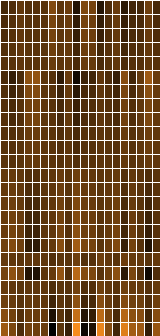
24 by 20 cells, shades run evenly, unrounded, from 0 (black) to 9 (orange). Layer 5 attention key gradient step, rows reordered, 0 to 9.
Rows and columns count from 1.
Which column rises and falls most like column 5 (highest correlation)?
4
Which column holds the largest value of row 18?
10
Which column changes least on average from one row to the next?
6
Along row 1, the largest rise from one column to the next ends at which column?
11
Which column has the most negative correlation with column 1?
9
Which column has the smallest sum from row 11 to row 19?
19
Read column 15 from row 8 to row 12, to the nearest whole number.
3 3 3 3 3
